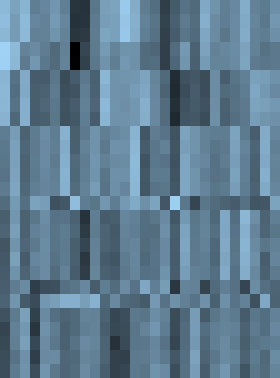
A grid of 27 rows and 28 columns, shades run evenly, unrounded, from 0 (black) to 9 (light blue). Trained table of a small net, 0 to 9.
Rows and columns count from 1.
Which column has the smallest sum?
18
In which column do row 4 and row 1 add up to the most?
1
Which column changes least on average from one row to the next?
22
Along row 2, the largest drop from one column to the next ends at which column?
8
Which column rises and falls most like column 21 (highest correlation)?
2
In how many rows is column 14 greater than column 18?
25
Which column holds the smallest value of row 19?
9
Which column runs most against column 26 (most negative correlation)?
10
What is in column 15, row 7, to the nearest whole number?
7
